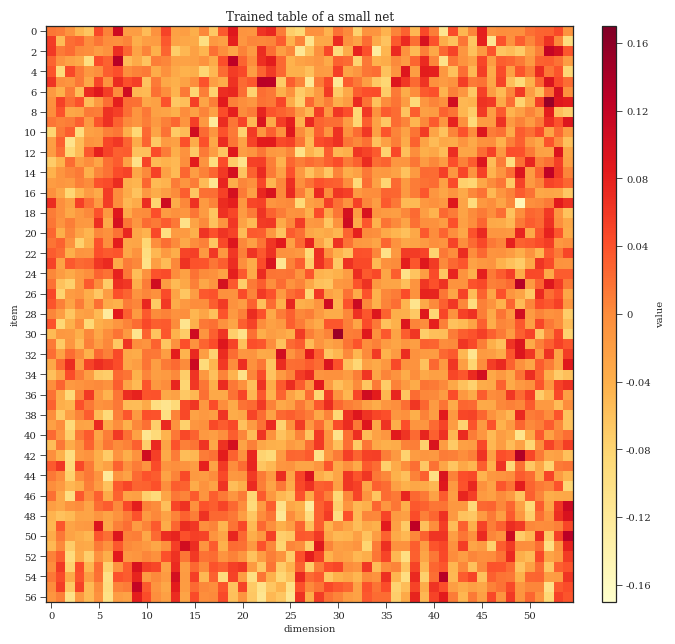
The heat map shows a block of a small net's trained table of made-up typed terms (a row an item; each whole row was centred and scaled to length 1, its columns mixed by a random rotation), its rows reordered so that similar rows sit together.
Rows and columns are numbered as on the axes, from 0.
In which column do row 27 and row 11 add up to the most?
29
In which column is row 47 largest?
54
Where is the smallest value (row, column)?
17, 49
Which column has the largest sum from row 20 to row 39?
18
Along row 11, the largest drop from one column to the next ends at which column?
2
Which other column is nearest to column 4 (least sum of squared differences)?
36
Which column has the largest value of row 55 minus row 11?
9
